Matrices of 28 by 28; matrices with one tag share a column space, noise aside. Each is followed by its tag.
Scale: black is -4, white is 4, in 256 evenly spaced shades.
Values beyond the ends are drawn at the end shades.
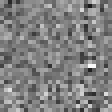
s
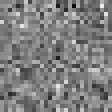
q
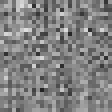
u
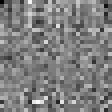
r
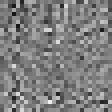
r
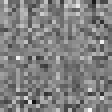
r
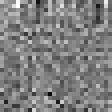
r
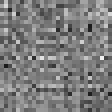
u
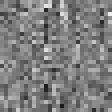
q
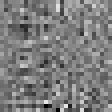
s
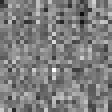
q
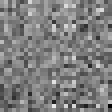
s
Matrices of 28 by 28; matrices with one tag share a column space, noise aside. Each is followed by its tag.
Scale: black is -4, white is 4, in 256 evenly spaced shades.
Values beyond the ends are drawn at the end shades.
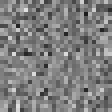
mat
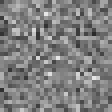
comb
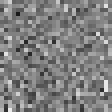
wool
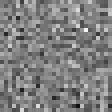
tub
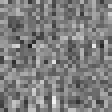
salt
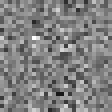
wool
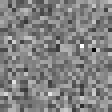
wool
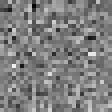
mat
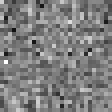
mat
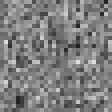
salt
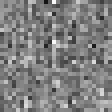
salt
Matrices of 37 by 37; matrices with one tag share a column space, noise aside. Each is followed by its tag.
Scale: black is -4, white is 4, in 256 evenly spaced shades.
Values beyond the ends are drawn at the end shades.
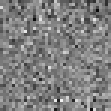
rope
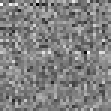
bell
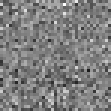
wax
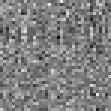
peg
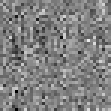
peg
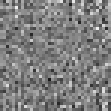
wax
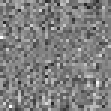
wax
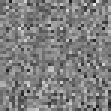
wax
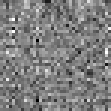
rope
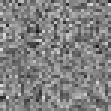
bell
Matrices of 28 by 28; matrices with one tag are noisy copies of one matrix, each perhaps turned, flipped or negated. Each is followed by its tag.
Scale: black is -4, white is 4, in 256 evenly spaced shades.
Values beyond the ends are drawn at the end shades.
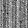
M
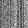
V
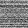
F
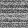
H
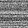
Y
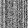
F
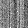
V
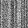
Y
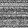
M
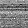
V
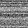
Y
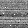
V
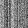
V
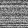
F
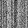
Y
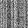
Y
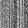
V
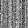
M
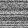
Y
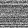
F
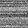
Y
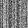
M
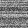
Y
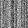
Y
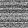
H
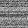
Y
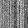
V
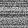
Y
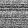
V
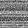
Y
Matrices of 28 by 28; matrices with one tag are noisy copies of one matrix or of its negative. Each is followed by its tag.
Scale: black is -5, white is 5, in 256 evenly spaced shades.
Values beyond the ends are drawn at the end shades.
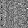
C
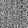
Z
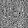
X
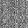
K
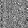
C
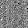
C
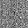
K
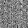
Z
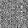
Z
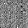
Z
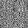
X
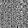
Z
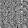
Z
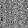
C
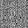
K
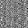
C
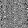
C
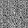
K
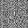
K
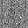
K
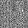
X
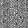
K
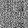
X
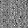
K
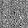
K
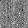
X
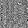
C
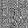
K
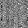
C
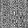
K
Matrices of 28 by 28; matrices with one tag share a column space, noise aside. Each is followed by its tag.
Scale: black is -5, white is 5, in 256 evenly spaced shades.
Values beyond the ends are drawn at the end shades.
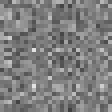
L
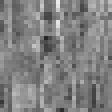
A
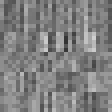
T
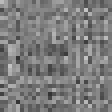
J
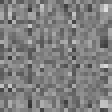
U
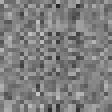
L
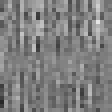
A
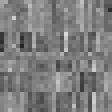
T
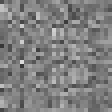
U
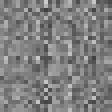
J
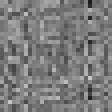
J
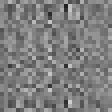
U
